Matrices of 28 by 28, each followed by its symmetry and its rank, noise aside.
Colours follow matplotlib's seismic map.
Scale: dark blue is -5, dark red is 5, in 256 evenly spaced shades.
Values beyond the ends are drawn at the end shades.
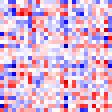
no symmetry, rank four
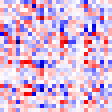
antisymmetric, rank four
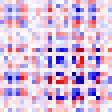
symmetric, rank two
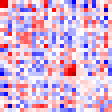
symmetric, rank four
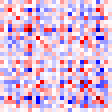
symmetric, rank three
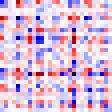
symmetric, rank two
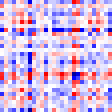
symmetric, rank two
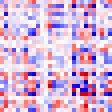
no symmetry, rank three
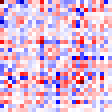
symmetric, rank four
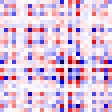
symmetric, rank two
